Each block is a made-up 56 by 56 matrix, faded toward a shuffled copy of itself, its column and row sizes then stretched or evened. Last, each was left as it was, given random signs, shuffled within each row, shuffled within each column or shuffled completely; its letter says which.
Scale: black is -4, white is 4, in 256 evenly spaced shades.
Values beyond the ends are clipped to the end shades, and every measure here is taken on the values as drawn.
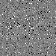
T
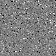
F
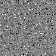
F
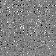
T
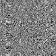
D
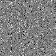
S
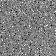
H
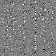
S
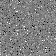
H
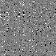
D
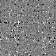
T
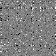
D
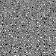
D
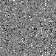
S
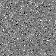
F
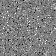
H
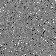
H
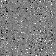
T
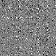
D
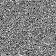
H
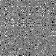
D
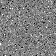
H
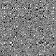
D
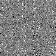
S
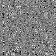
D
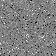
H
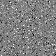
H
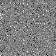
T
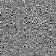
D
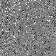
S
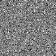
T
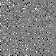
T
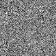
T
